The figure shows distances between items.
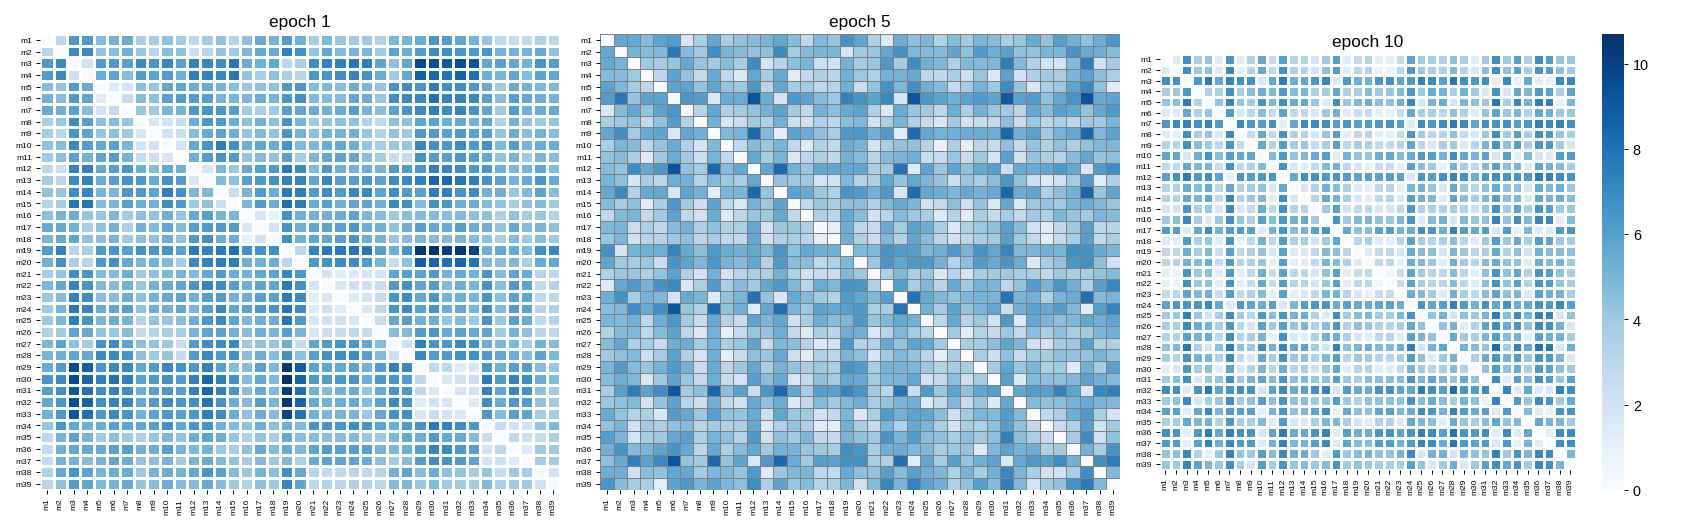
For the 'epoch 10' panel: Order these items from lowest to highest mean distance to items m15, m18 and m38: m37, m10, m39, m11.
m11, m39, m10, m37
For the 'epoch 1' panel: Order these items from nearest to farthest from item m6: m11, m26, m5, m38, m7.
m5, m7, m26, m38, m11
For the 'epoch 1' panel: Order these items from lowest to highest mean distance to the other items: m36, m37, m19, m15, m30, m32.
m37, m36, m15, m32, m30, m19
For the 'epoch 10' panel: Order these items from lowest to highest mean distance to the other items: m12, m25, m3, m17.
m25, m17, m3, m12
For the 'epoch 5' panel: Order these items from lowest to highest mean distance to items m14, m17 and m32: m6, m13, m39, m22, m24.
m13, m6, m39, m22, m24
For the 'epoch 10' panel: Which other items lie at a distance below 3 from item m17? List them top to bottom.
m3, m10, m32, m34, m36, m37
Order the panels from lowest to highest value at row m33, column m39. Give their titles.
epoch 5, epoch 1, epoch 10
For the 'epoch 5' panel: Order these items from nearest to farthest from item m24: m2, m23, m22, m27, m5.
m22, m2, m27, m5, m23
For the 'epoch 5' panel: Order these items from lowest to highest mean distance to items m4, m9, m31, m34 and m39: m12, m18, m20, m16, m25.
m18, m16, m20, m25, m12
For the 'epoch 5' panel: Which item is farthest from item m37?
m6
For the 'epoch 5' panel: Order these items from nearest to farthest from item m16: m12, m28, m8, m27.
m28, m8, m27, m12
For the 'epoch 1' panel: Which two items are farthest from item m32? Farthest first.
m19, m3
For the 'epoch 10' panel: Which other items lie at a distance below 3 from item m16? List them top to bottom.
m5, m25, m28, m38
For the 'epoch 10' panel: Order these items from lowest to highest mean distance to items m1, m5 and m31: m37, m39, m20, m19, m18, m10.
m18, m19, m20, m39, m10, m37
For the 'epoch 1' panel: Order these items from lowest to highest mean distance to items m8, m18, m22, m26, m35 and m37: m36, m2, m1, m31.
m1, m36, m2, m31
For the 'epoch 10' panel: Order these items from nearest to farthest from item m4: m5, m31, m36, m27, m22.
m31, m5, m22, m27, m36
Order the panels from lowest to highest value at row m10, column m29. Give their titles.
epoch 5, epoch 10, epoch 1
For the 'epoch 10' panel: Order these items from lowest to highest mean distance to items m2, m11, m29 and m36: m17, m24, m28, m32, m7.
m17, m32, m28, m24, m7
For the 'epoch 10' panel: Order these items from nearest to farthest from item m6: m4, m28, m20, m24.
m20, m4, m28, m24
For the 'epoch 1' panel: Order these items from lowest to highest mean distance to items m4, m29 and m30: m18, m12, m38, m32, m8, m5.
m32, m18, m38, m8, m5, m12
